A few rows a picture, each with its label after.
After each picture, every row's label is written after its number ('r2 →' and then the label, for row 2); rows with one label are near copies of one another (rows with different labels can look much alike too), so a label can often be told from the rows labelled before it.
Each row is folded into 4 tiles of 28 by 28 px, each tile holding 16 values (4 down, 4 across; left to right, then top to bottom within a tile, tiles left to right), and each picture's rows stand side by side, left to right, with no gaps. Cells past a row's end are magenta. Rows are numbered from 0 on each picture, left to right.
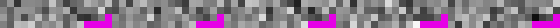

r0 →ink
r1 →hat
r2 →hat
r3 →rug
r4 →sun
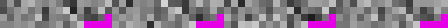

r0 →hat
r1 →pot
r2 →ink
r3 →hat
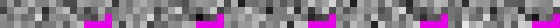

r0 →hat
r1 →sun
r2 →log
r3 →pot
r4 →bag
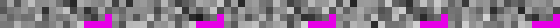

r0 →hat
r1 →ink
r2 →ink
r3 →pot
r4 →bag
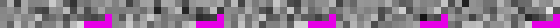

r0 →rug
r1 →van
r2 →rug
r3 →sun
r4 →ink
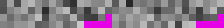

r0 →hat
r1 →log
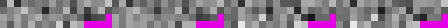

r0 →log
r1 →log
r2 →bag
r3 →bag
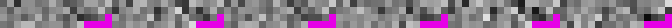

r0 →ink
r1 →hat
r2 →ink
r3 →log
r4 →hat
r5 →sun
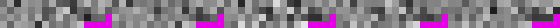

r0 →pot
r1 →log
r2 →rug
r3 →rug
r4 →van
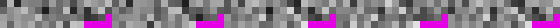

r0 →log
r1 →pot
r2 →hat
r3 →rug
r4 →hat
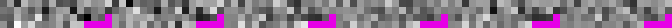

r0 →bag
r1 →log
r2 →rug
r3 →rug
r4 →van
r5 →hat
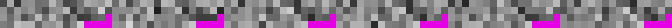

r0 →ink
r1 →van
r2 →pot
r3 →pot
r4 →ink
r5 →hat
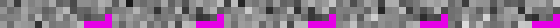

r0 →pot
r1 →log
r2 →log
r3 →van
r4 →bag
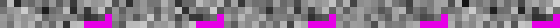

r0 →log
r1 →ink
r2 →log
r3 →pot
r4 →log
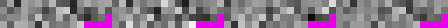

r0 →pot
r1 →rug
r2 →sun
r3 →pot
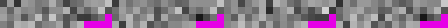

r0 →ink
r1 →sun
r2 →van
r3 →sun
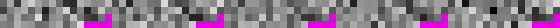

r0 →hat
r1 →ink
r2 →ink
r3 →pot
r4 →log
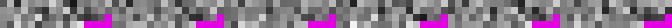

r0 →rug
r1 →ink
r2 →bag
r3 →bag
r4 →hat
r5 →van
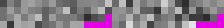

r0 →sun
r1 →rug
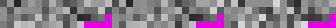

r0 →ink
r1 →ink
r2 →rug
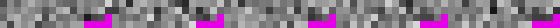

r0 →sun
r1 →hat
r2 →log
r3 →rug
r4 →van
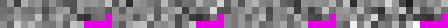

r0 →bag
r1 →ink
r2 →hat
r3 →rug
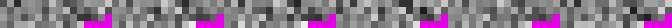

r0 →ink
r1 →rug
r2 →rug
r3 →hat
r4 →rug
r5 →ink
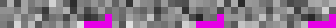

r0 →rug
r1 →bag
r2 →ink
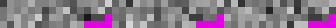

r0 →sun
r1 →bag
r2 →log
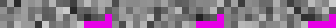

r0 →pot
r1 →sun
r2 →ink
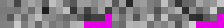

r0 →van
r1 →ink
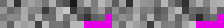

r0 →pot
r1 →pot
